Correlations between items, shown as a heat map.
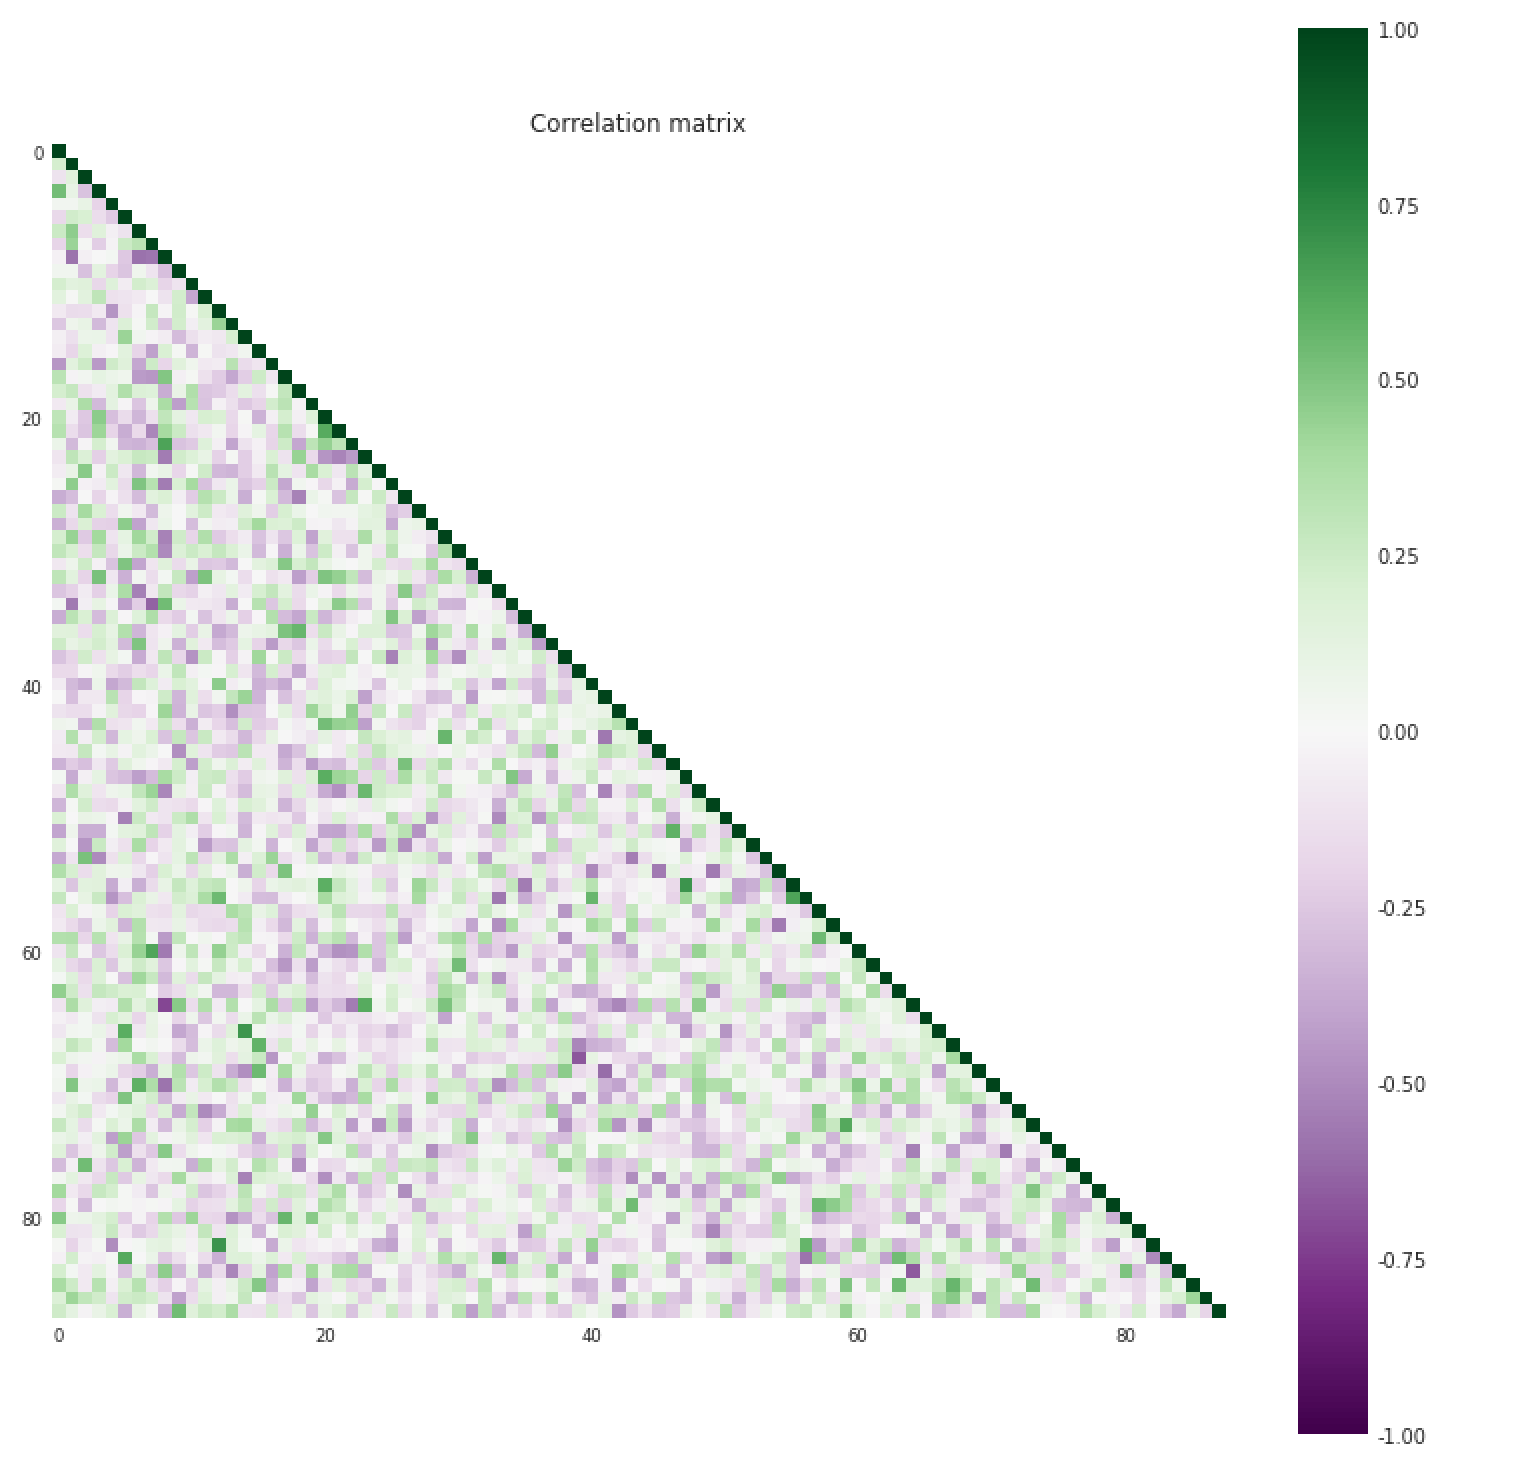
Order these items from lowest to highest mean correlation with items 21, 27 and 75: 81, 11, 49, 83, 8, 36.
83, 49, 36, 11, 81, 8
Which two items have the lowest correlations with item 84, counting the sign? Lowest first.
64, 13
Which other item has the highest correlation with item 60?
7
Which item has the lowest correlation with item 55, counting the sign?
35
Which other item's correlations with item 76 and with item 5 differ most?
18
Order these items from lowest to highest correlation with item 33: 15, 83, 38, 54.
38, 15, 54, 83
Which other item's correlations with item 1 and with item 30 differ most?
61
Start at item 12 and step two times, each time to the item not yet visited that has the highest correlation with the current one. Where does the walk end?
56
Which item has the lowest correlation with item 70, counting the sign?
8
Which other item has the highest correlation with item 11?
32
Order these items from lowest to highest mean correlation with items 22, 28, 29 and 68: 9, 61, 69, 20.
9, 61, 20, 69
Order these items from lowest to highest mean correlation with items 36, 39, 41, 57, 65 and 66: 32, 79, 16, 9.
9, 32, 16, 79
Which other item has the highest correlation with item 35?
25
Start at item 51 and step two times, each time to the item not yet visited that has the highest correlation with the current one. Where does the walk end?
26
